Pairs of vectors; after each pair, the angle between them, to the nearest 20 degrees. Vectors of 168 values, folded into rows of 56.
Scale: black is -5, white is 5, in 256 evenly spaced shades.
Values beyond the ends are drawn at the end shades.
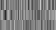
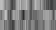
100 degrees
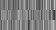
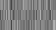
80 degrees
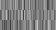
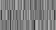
40 degrees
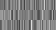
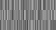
80 degrees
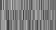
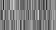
80 degrees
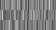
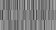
120 degrees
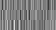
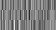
20 degrees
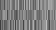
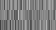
40 degrees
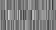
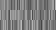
100 degrees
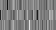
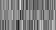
100 degrees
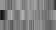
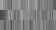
40 degrees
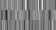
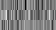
140 degrees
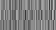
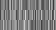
160 degrees
